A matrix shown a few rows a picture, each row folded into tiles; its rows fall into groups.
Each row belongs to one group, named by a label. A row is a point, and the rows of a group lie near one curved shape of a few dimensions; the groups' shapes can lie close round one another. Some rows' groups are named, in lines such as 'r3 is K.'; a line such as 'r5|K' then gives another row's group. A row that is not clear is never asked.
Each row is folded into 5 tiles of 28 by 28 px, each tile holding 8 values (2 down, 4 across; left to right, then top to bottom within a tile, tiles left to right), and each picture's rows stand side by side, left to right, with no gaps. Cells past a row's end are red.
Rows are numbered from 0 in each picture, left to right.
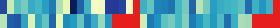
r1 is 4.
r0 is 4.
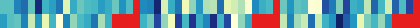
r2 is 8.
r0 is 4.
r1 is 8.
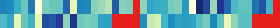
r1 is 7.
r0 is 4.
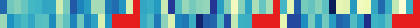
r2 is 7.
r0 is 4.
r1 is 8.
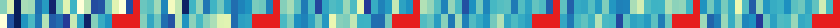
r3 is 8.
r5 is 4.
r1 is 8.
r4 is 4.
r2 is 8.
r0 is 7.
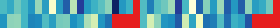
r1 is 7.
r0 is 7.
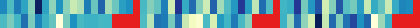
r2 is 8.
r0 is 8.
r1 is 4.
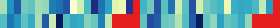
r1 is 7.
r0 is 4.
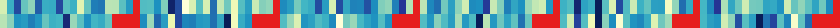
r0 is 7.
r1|8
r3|4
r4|8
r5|8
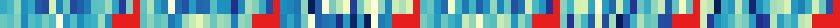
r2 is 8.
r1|8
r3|8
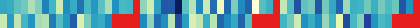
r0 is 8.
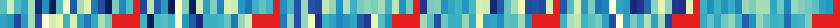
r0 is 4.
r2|8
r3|4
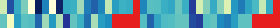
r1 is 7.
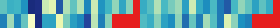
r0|8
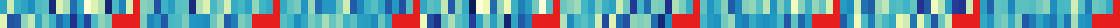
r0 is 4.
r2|4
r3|7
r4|8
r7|8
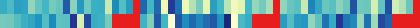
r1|8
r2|8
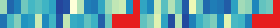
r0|4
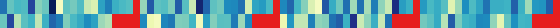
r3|8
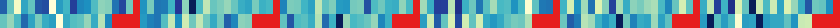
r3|8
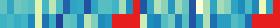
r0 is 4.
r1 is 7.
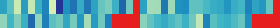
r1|4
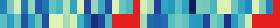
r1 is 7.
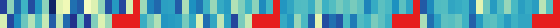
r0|4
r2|4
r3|7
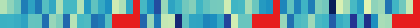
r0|8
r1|8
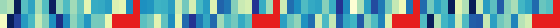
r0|7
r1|4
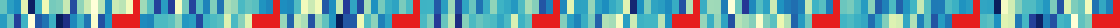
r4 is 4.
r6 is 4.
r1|7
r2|8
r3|8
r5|8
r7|8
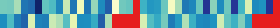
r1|8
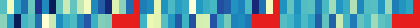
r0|4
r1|7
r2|8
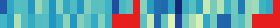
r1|8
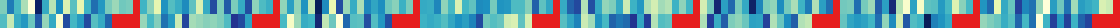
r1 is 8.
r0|7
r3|7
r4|8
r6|7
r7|7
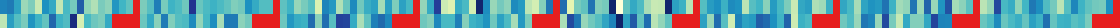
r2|8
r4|4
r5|8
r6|8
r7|7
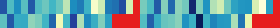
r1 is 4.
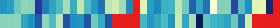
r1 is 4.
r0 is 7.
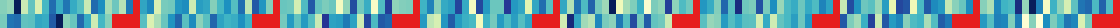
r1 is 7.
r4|4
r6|4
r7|4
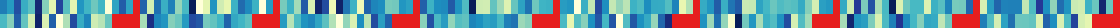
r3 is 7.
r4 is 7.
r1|7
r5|8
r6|7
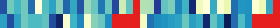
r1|7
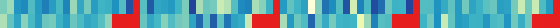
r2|8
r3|8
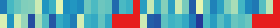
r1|4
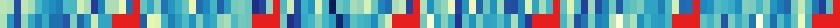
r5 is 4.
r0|7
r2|7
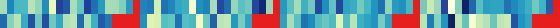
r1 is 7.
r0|4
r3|8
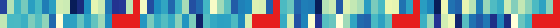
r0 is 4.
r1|4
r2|8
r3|8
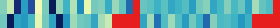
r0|7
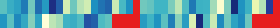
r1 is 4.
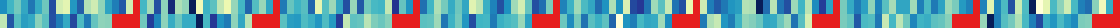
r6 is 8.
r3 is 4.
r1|4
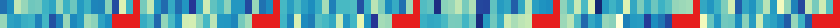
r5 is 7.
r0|7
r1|4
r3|7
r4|7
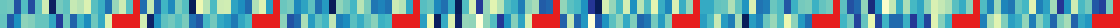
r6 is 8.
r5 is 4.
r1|7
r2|4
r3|8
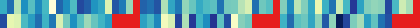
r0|7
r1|8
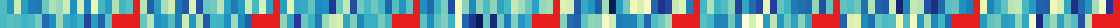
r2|4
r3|4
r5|4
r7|4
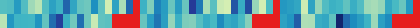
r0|7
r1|4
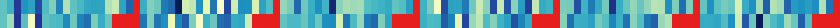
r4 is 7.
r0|8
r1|8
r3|8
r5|4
